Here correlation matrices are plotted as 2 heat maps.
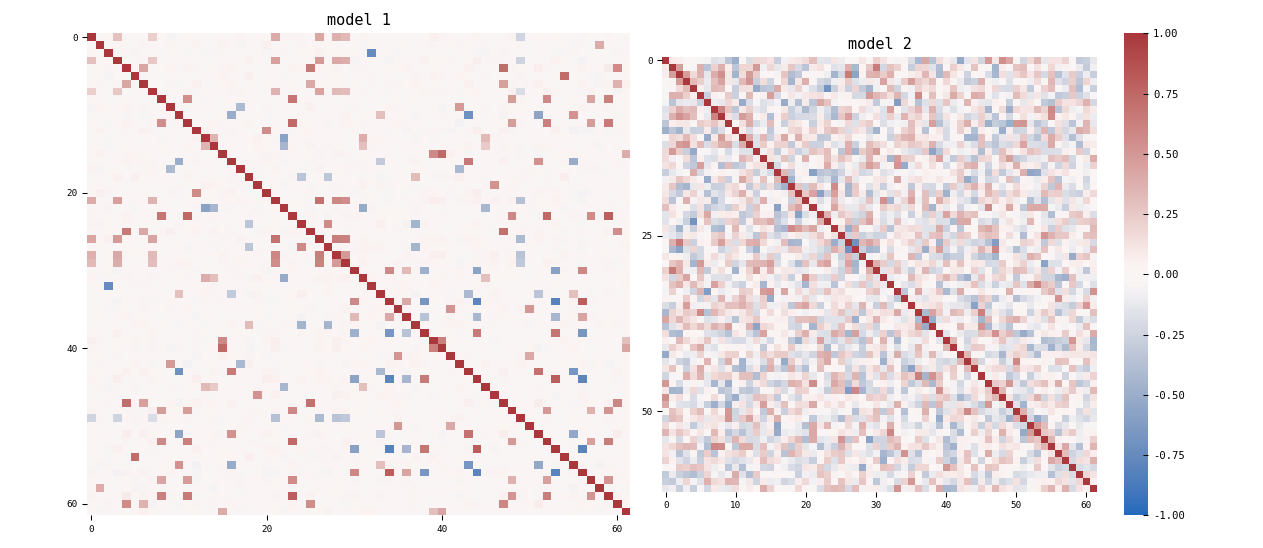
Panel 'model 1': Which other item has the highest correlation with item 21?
26
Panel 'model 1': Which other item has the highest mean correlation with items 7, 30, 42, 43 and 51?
16
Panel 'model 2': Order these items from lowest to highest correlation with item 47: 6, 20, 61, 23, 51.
23, 51, 6, 20, 61
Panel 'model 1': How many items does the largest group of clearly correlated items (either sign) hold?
8
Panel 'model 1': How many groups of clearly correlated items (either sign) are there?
15
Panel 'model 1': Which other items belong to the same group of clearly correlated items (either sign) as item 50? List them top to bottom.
35, 41
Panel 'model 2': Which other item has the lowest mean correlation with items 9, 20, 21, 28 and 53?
16
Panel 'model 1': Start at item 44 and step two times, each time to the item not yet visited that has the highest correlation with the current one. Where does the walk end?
38
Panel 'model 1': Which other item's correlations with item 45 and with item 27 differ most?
24
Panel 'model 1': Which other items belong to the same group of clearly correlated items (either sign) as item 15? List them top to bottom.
39, 40, 61
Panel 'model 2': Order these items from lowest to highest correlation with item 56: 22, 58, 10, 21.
58, 21, 22, 10
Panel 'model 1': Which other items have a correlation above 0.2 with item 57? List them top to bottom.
8, 11, 23, 48, 52, 59
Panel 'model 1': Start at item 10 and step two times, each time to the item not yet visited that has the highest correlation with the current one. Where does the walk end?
33
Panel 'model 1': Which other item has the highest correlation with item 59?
23
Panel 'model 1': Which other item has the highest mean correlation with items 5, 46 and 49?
54
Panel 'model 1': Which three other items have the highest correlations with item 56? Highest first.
34, 30, 36
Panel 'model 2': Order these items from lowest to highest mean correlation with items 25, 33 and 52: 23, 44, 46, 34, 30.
34, 30, 44, 46, 23
